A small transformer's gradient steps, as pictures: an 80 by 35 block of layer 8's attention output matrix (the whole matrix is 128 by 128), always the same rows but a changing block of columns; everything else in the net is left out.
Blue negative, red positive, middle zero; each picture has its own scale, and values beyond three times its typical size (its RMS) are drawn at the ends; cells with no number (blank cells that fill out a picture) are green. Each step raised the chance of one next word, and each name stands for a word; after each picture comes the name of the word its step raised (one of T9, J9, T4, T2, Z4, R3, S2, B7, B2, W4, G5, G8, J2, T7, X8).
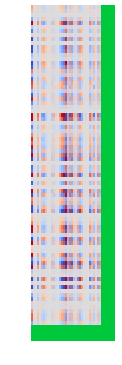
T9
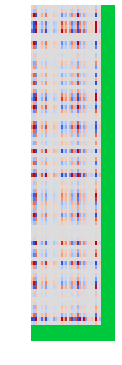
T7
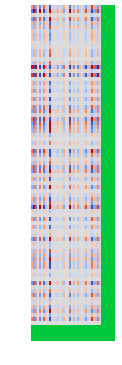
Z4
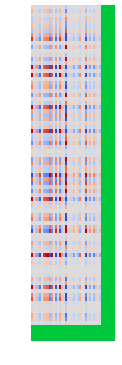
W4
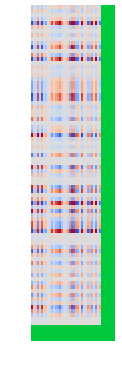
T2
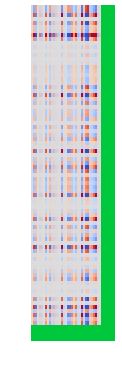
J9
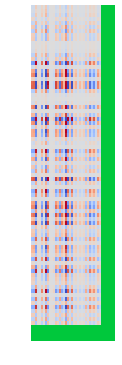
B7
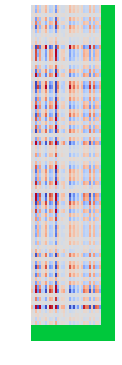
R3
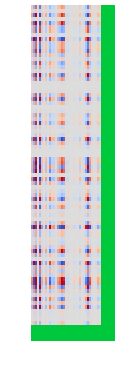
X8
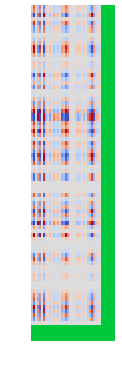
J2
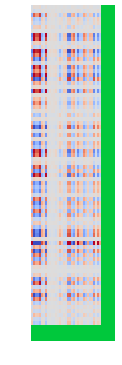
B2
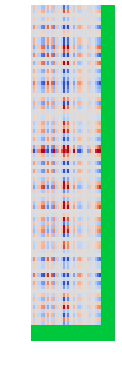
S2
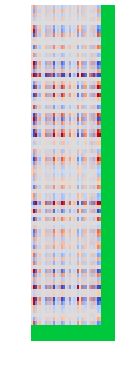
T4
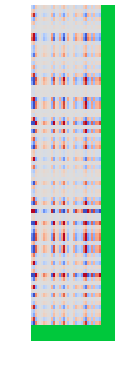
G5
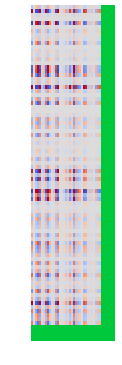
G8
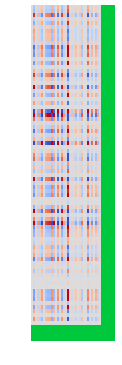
J2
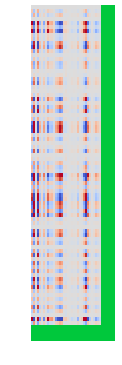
T7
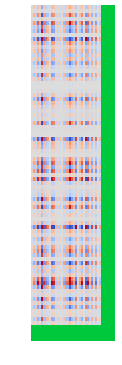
X8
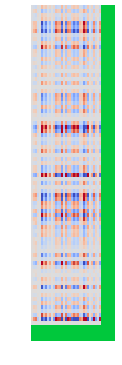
T7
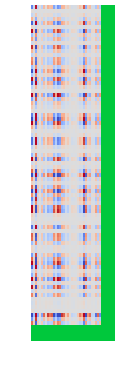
T9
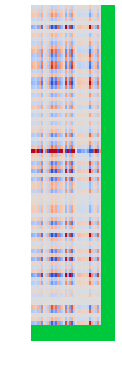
S2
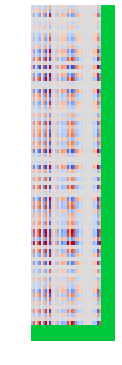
B2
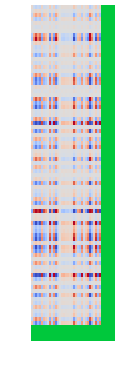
G5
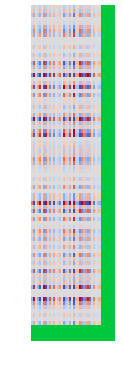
T4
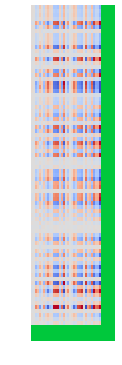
R3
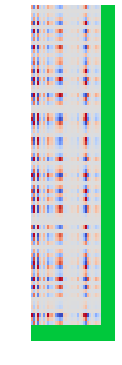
T9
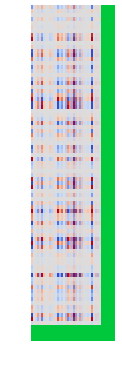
G5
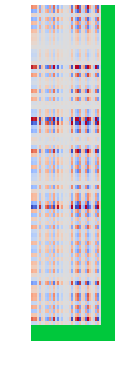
Z4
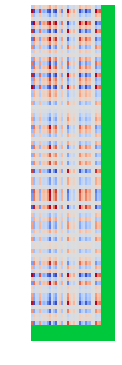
G8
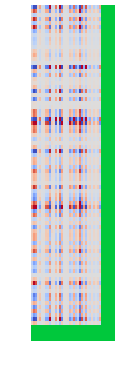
Z4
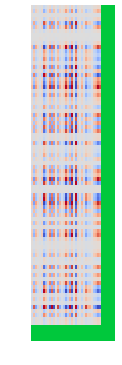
R3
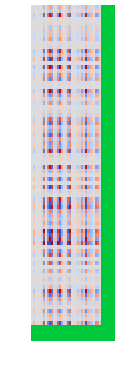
B2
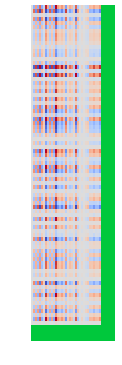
Z4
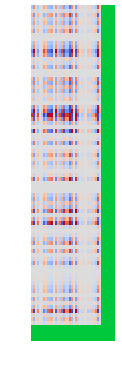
J2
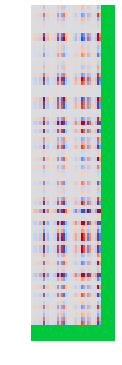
G5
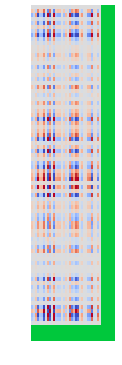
J9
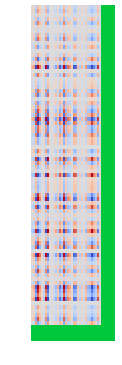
W4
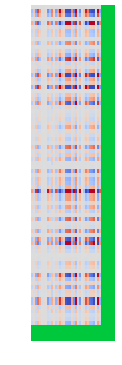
G8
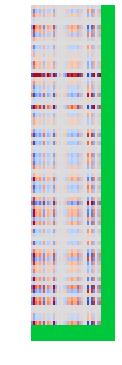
T4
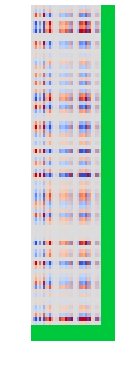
T7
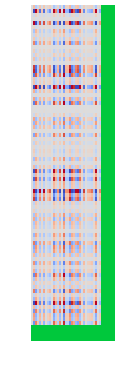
G8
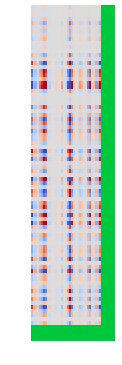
B7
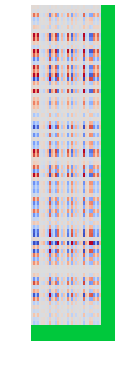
B2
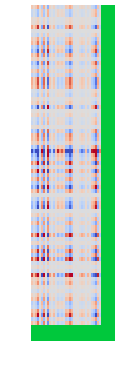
S2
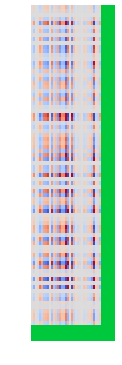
T9
